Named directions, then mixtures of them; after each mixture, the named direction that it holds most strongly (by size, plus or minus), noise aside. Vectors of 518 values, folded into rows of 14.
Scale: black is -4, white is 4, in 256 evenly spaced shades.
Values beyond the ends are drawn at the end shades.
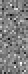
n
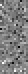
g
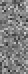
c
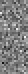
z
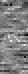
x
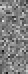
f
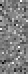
g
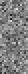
c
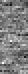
x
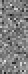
n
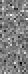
n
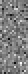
n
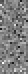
g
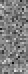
g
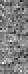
g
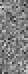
f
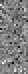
g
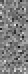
g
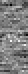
x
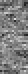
x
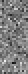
n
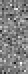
n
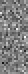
z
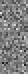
z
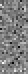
g
